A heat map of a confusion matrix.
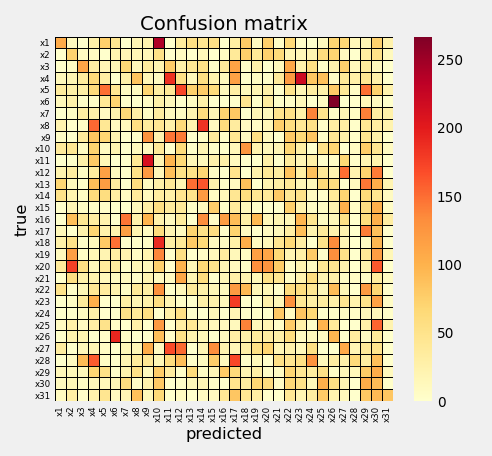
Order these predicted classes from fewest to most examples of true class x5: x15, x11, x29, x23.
x23, x11, x15, x29
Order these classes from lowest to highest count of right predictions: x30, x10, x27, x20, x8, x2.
x10, x8, x2, x30, x27, x20
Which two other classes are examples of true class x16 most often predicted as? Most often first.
x7, x14
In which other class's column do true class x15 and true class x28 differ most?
x4
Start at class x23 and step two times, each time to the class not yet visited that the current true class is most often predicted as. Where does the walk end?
x29
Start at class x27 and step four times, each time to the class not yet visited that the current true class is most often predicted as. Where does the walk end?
x30
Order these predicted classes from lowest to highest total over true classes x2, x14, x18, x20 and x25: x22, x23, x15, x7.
x7, x15, x23, x22
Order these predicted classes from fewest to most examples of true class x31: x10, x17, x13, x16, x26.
x13, x26, x16, x10, x17
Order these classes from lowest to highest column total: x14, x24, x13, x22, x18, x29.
x13, x18, x24, x14, x22, x29
